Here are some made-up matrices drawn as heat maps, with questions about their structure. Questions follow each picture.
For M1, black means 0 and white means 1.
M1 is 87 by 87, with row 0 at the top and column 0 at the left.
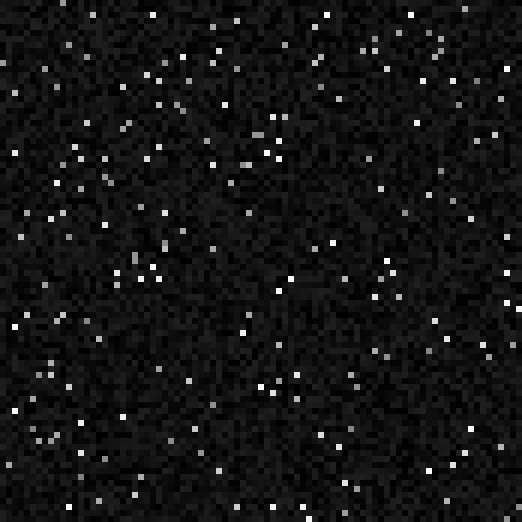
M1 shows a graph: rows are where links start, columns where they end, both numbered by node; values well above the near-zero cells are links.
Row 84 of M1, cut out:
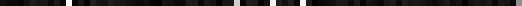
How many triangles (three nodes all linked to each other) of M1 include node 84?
1
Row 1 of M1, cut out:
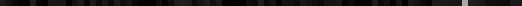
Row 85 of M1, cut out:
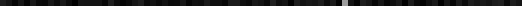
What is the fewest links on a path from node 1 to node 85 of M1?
7
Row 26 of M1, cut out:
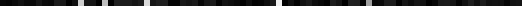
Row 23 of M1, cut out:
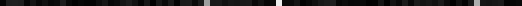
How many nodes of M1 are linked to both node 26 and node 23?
1
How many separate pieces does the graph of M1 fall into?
7
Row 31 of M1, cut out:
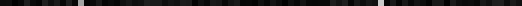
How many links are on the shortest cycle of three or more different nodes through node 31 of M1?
5
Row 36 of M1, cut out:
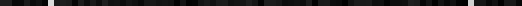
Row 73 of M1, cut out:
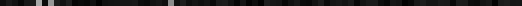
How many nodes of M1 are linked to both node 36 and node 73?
1
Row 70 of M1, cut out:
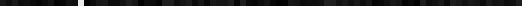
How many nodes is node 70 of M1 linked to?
1
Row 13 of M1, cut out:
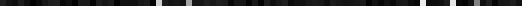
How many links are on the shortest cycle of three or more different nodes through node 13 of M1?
5
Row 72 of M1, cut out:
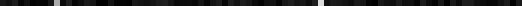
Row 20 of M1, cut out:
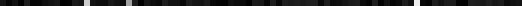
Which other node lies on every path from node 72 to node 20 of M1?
node 14
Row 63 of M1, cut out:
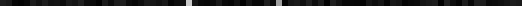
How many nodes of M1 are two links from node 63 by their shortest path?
5
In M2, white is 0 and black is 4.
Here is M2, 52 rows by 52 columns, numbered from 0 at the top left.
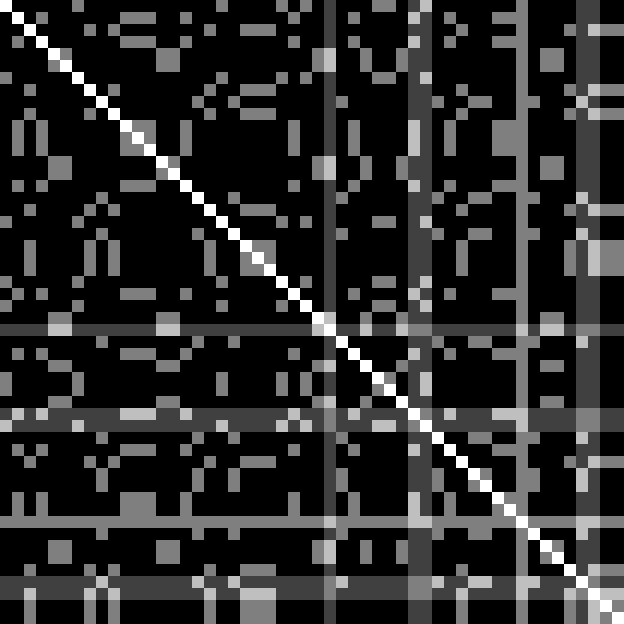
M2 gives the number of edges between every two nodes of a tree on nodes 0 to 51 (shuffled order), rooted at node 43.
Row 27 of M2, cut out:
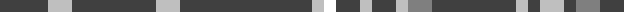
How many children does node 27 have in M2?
9
